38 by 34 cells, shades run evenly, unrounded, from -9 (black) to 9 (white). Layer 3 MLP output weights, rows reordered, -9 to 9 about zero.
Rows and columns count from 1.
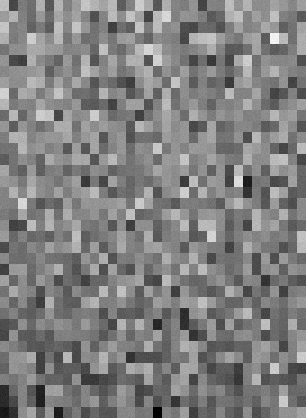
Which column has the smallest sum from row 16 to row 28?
26
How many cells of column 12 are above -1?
24
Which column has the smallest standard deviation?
25
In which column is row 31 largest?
18
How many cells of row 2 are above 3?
8
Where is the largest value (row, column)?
4, 31
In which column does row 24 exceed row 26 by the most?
30
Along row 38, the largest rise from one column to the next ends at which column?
19
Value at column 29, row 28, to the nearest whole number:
-2
